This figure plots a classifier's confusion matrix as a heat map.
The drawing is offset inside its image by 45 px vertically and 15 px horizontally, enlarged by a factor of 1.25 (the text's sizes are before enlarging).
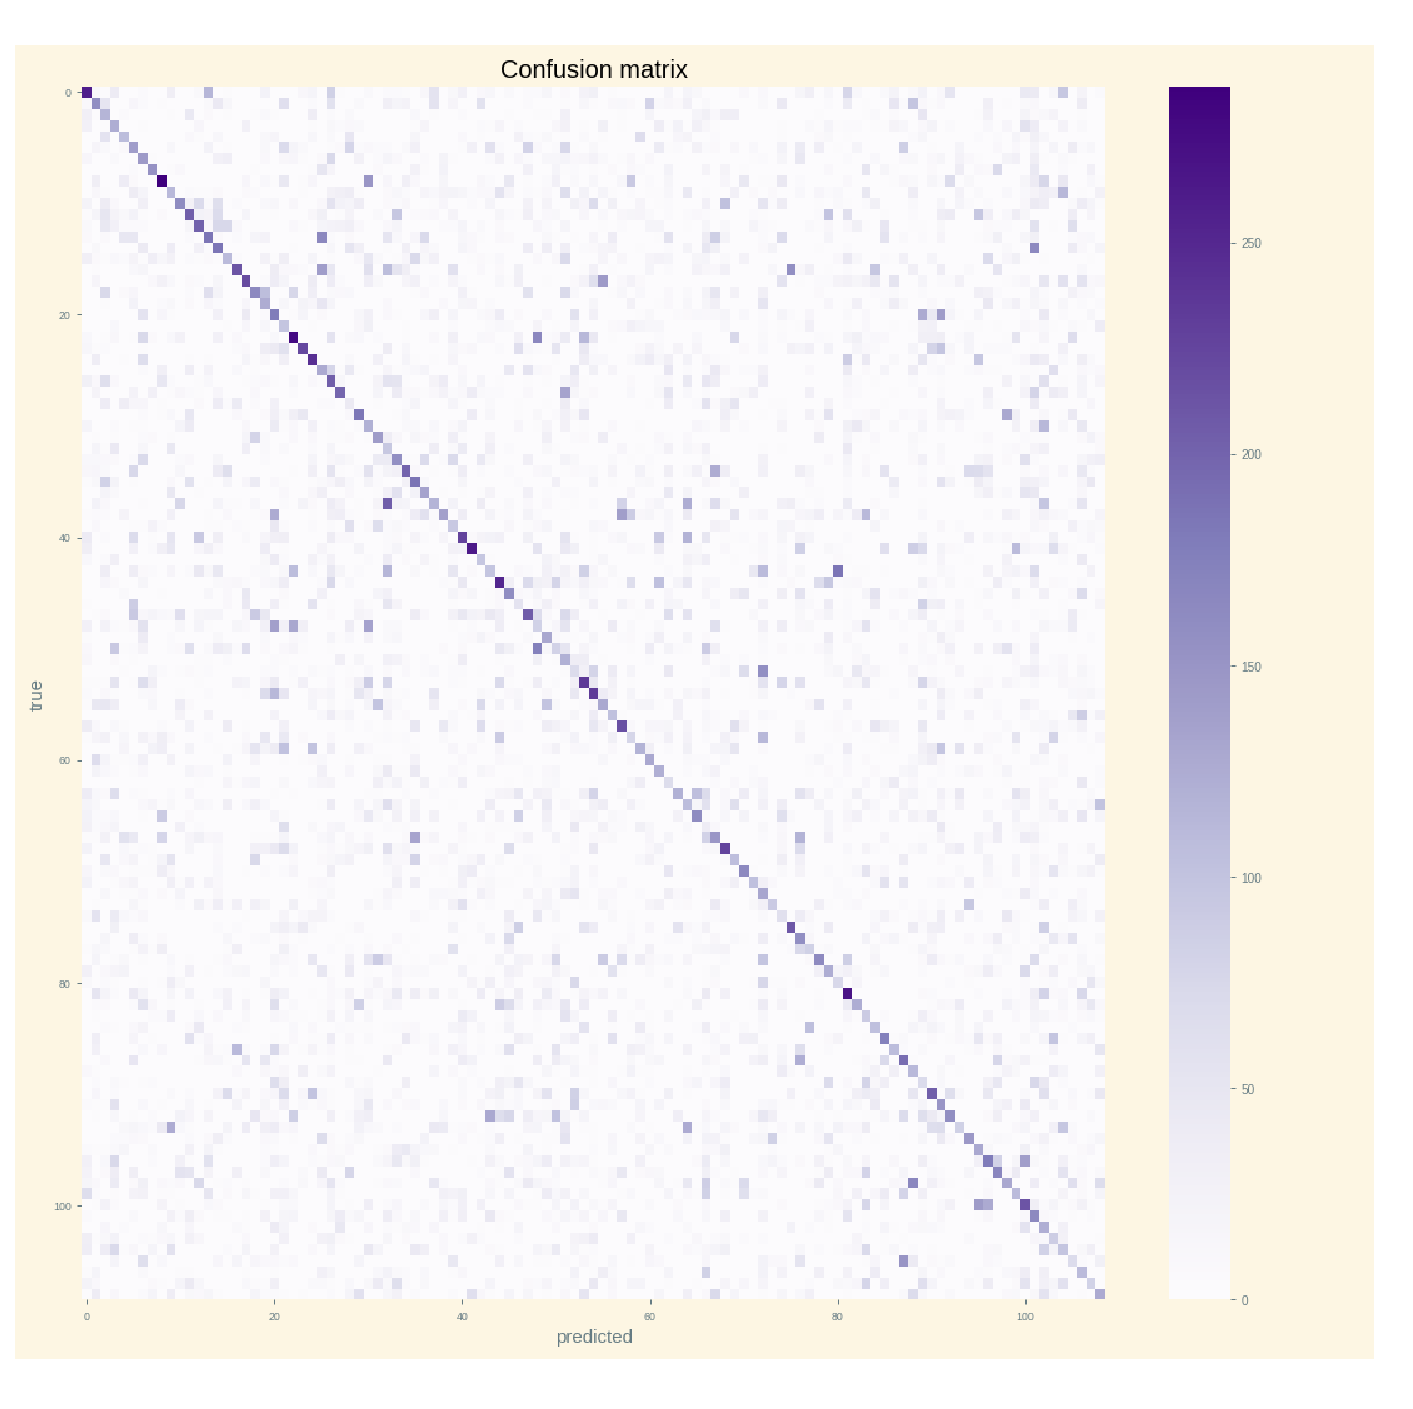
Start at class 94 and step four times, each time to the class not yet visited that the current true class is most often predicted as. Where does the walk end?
108
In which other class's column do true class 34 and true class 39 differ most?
67
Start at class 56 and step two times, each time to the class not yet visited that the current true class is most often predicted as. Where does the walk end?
66
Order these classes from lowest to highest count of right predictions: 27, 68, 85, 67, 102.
102, 67, 85, 27, 68
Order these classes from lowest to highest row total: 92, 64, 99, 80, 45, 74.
80, 74, 45, 99, 64, 92
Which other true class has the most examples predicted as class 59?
4
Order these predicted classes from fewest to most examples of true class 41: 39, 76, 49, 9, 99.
49, 39, 9, 76, 99
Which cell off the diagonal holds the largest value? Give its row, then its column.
37, 32
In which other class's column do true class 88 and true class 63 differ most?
65
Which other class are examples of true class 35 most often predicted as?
2
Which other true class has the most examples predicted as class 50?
92
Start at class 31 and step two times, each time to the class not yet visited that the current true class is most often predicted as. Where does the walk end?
19
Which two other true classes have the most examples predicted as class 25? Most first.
13, 16
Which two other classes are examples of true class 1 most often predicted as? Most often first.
88, 60
